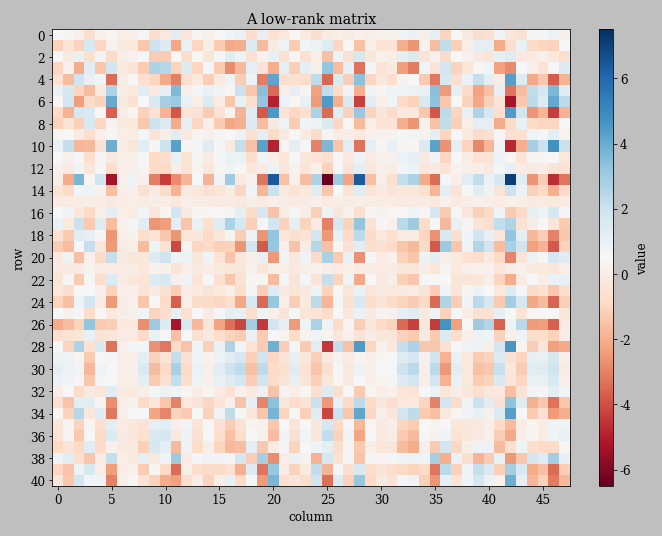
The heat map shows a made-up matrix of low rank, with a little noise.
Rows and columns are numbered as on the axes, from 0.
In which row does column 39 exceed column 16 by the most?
26
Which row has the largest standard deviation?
13
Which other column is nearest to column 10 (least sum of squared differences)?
47
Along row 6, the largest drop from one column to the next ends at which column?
20
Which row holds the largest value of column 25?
6
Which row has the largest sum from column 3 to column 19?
10
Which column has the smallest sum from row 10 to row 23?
25
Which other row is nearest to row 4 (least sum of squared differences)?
40
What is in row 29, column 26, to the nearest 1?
0
